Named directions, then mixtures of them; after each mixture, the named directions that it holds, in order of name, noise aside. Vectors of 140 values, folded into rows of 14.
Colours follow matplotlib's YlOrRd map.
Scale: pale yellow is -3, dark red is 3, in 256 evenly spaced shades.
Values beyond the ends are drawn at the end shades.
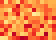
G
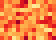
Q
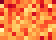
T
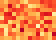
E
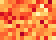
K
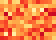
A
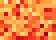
A, G.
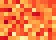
G.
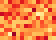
G, K, T.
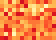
A, Q.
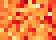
Q.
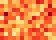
A, E, K.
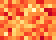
A, T.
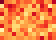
T.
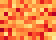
A, Q.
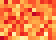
G.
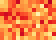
E, K.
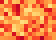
A, G, T.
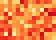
A.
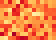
G.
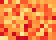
G.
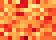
A, G, Q.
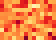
Q.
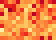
T.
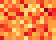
A, T.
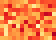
E.
